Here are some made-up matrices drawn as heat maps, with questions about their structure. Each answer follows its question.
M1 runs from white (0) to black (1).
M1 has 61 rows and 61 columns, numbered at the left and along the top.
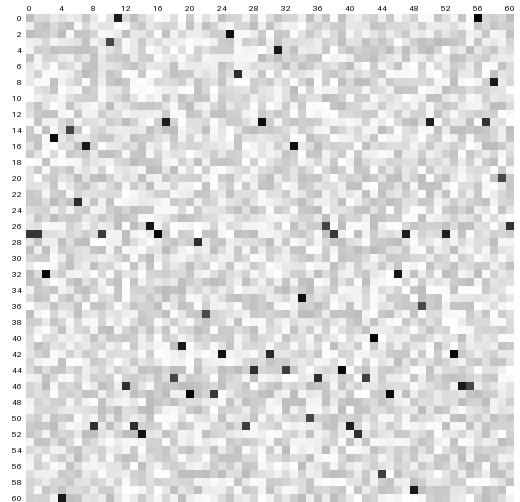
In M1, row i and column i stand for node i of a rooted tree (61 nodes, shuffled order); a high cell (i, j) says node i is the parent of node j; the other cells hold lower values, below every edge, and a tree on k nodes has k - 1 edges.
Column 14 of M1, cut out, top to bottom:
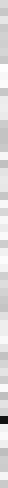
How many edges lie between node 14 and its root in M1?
3
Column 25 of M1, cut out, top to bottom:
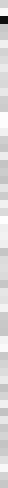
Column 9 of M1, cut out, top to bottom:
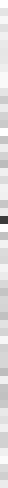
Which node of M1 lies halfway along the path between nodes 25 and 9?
57
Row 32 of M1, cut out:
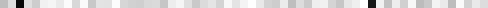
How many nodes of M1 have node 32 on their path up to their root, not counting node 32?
6
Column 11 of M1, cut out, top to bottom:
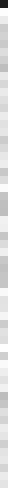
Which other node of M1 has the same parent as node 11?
56
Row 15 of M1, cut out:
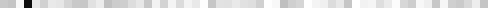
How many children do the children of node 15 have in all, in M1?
1
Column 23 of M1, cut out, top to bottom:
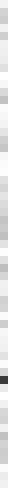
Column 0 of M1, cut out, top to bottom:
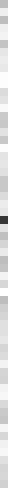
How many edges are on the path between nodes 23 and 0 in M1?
3
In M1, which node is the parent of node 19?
41
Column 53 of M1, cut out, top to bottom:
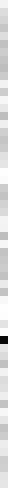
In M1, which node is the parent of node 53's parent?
45
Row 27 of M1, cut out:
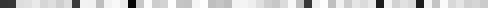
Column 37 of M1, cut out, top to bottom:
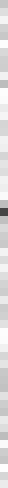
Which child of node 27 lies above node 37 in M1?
16
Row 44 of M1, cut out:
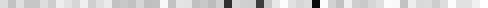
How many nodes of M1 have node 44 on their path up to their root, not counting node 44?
10
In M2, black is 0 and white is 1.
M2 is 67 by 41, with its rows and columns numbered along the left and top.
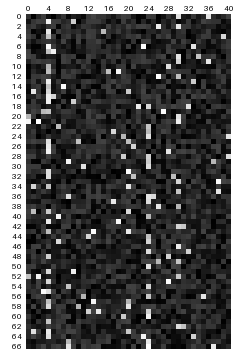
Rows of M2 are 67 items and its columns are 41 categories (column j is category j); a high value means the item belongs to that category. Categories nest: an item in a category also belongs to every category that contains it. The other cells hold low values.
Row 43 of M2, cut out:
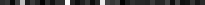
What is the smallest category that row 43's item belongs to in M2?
13
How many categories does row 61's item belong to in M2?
1
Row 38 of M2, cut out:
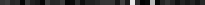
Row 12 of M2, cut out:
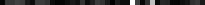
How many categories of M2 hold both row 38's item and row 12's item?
2
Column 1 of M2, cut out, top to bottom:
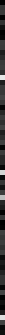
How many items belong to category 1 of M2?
4
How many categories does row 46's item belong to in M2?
1
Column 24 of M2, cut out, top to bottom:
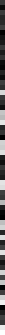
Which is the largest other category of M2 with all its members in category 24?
8
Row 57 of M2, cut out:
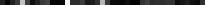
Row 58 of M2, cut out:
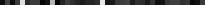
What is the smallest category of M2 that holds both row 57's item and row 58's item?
20
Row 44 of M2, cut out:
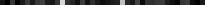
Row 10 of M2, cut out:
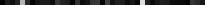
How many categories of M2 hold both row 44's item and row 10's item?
0
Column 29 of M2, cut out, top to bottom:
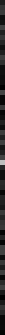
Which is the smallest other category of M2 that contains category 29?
21
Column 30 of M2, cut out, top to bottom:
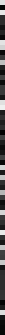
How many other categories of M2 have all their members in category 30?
7
